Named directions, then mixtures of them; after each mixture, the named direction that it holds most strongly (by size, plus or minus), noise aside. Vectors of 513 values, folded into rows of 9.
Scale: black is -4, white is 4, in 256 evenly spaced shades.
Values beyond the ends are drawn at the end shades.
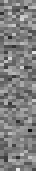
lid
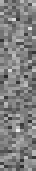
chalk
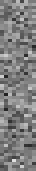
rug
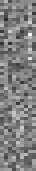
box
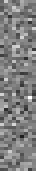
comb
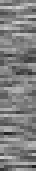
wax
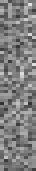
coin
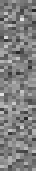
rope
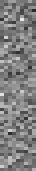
rope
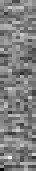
wax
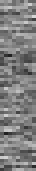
wax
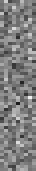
box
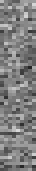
chalk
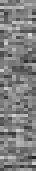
wax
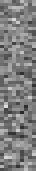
comb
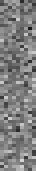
chalk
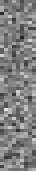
comb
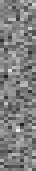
chalk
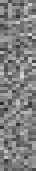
coin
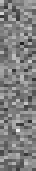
chalk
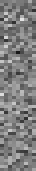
rope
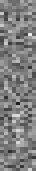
box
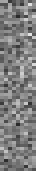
coin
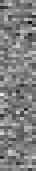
comb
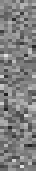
rug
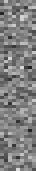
lid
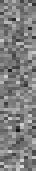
chalk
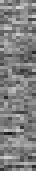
wax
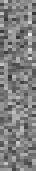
box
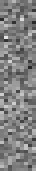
rope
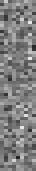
box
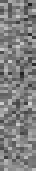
coin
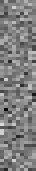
comb
